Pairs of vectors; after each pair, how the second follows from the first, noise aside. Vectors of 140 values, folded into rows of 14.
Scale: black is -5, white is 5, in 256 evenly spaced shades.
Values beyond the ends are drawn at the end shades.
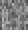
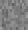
negated, shrunk.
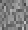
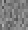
reversed, negated, shrunk.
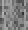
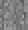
reversed, negated, shrunk.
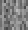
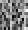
wrapped around, scaled up.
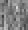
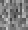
wrapped around.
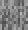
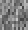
wrapped around, negated.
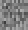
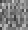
wrapped around.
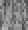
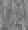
negated, shrunk.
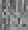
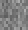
wrapped around, shrunk.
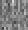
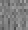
reversed, negated, shrunk.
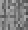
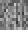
wrapped around, negated.
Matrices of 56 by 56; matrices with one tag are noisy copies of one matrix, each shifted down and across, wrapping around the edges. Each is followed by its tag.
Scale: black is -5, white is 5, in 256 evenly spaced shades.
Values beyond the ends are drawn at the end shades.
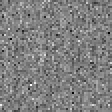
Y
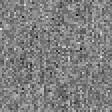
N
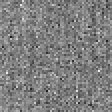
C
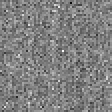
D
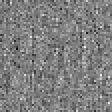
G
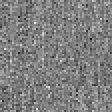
N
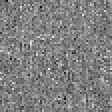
N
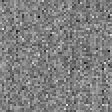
Y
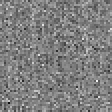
D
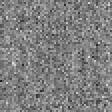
C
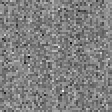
D
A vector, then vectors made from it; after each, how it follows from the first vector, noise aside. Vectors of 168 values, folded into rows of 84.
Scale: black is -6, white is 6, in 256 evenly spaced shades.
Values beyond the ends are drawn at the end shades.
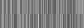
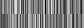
reversed, negated, scaled up.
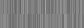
reversed, shrunk.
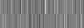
reversed, partly zeroed.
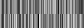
negated, scaled up.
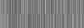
reversed, shrunk.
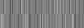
reversed, partly zeroed.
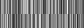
wrapped around, scaled up.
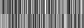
reversed, scaled up.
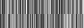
wrapped around, scaled up.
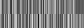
negated, scaled up.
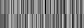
reversed, negated, scaled up.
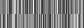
wrapped around, scaled up.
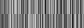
reversed, negated, scaled up.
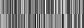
reversed, scaled up.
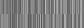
reversed.
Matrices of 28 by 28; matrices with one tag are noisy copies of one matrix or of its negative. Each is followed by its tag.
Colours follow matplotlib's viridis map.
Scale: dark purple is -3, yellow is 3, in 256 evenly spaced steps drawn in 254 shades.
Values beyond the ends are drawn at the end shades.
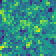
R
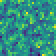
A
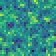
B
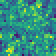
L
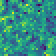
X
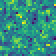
B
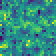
R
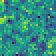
X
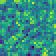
A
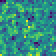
A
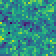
R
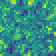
L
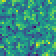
A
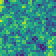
X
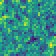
X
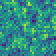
B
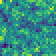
R
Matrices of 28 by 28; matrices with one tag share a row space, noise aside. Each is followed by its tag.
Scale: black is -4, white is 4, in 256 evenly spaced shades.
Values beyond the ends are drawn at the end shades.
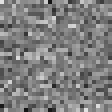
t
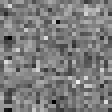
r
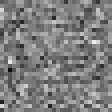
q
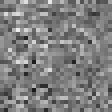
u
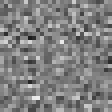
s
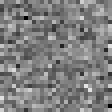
t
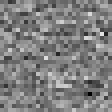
r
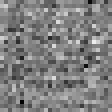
q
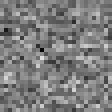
r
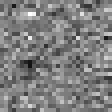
s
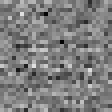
u
